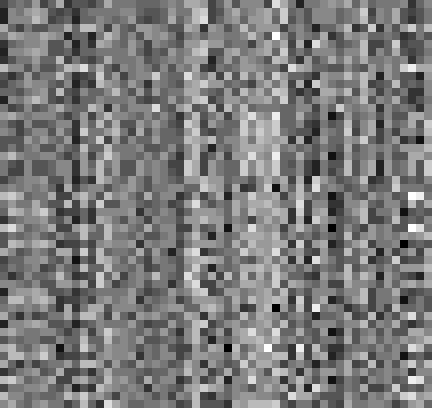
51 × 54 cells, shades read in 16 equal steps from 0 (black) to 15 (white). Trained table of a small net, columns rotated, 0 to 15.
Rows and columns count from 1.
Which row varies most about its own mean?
44
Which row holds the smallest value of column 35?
39
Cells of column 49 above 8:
8
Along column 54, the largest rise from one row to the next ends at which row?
46
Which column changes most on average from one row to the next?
52
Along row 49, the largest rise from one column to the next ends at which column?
40
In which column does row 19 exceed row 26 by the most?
14
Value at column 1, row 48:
11
